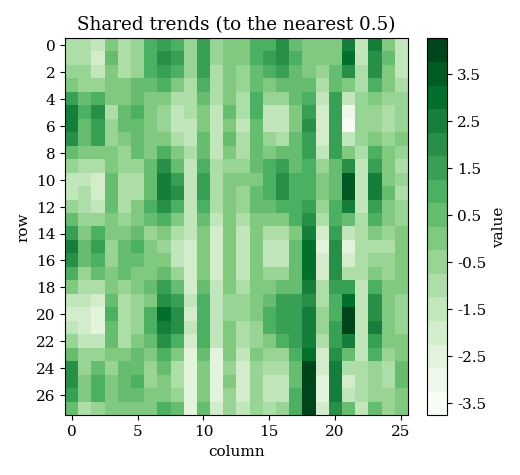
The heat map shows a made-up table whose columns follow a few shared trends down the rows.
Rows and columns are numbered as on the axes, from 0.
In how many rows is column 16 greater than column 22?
18
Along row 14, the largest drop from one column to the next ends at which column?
19
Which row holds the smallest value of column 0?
20
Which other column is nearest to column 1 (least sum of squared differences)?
4
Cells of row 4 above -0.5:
15
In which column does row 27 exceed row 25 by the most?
21
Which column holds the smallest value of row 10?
2
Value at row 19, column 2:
-2
